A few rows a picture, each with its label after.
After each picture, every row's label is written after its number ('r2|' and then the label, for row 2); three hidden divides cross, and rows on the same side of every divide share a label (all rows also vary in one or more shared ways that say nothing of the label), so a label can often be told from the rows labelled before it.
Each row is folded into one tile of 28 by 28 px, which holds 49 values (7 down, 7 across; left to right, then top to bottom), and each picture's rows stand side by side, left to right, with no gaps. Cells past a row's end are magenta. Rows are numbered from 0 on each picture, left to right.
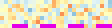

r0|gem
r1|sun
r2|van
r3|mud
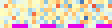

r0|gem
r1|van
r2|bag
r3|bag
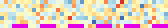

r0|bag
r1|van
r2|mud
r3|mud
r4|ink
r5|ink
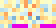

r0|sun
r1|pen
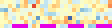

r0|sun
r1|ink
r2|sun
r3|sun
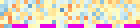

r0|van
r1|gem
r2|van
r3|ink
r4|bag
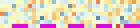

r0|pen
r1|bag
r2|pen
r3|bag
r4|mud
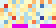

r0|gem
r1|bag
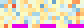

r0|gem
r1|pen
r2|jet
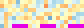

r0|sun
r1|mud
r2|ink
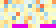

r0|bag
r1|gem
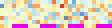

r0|gem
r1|ink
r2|ink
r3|gem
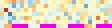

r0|pen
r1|ink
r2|ink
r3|mud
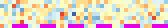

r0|jet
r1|ink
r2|van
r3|bag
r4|sun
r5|gem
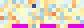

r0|gem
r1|jet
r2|mud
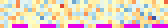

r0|mud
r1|ink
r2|ink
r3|pen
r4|mud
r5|sun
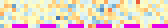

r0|pen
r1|sun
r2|bag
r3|mud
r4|ink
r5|pen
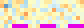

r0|jet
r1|mud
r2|sun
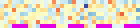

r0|ink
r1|sun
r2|mud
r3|ink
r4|van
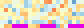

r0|mud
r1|mud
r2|ink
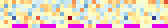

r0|bag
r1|van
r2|mud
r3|gem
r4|bag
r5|sun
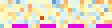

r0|gem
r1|mud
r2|ink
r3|bag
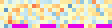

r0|sun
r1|ink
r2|pen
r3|gem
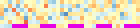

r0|bag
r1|mud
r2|pen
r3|sun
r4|ink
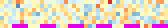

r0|jet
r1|pen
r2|gem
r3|van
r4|ink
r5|mud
